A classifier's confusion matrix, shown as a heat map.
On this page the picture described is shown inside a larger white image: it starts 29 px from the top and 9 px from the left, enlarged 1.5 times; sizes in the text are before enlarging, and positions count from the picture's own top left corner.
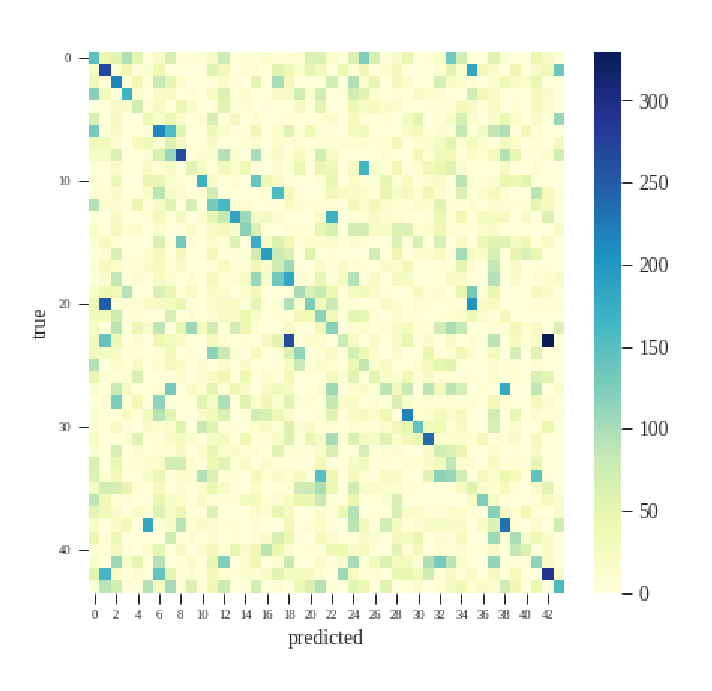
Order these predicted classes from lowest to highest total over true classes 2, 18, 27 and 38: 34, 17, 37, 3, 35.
35, 3, 34, 37, 17
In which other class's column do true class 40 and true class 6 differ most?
7
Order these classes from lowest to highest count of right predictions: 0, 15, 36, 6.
36, 0, 15, 6
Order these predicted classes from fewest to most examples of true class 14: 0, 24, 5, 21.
5, 0, 21, 24
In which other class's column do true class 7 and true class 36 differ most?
21
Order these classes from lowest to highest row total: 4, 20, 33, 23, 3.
4, 33, 3, 20, 23
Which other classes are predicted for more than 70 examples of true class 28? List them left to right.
2, 6, 12, 22
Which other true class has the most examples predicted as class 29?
27
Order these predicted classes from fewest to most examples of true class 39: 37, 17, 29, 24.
24, 29, 17, 37
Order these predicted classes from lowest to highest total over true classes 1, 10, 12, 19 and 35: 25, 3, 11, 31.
31, 25, 3, 11
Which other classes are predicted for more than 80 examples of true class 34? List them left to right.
10, 21, 32, 33, 41
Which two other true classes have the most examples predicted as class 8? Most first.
15, 38
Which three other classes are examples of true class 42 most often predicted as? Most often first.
1, 6, 23
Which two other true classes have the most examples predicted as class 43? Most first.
1, 5
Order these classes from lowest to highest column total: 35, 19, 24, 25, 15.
19, 35, 25, 15, 24
